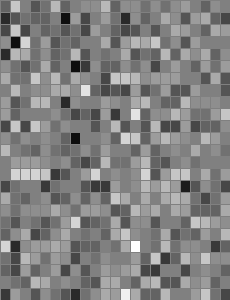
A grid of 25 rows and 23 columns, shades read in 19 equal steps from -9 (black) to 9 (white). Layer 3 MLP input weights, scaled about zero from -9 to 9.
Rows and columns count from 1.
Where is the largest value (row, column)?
21, 14
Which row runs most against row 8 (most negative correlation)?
17
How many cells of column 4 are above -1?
15
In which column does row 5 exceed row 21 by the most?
2
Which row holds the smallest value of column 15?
23
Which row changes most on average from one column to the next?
11
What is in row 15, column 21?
3
